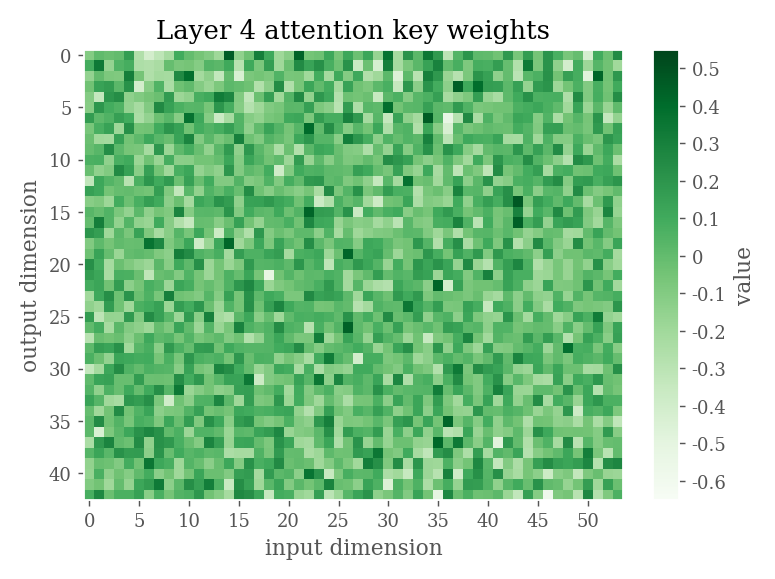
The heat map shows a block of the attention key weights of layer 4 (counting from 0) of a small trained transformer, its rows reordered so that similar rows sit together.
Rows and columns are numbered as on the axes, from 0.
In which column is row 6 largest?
34
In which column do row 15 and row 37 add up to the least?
41
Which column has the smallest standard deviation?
20
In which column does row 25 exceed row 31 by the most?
30
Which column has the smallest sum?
48
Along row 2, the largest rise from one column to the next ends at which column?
51
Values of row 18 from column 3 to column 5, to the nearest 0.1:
0 0 0
